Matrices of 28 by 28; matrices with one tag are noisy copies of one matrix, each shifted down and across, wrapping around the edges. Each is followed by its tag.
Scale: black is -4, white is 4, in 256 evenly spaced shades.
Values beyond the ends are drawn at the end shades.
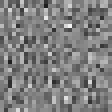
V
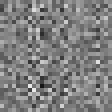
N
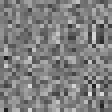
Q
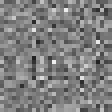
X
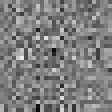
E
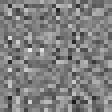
X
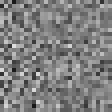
N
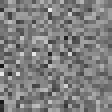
X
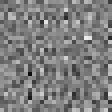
V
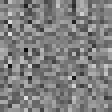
X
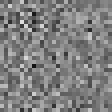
N
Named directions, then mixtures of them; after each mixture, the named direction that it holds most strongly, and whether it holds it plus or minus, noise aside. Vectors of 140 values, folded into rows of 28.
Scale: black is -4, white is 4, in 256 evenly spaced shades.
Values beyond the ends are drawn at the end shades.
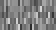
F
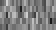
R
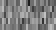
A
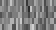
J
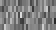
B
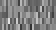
F, plus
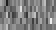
R, minus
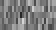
A, minus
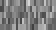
A, minus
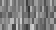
J, plus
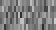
B, minus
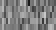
A, plus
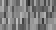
A, plus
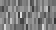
B, plus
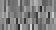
F, minus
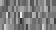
B, plus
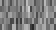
J, minus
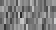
B, minus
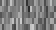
J, plus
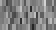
R, minus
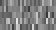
F, plus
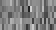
J, plus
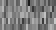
A, plus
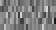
B, plus
